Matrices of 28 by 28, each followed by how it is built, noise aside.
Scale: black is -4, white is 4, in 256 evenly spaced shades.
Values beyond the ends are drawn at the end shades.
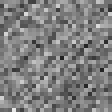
Hankel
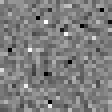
sparse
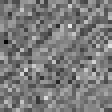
Hankel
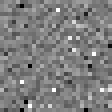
sparse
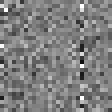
uneven columns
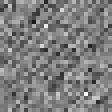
Hankel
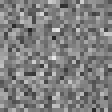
blocks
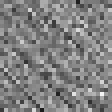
Toeplitz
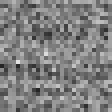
blocks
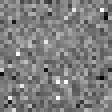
sparse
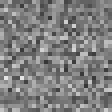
blocks
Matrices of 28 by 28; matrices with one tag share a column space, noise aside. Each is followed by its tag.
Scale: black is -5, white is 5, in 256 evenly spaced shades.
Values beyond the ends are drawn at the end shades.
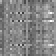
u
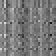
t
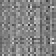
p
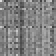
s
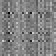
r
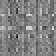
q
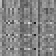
t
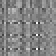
t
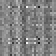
p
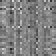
s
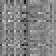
u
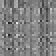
t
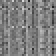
s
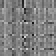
t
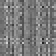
p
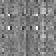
q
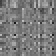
t
